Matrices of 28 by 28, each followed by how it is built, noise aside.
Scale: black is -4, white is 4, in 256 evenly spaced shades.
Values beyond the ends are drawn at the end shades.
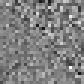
upper triangular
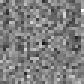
blocks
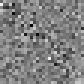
banded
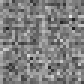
blocks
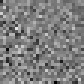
lower triangular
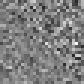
upper triangular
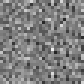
repeating rows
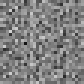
repeating rows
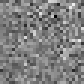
upper triangular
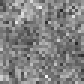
smooth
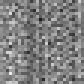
repeating rows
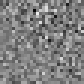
upper triangular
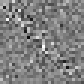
banded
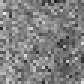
smooth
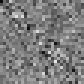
banded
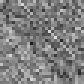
Toeplitz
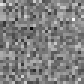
blocks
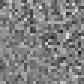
upper triangular
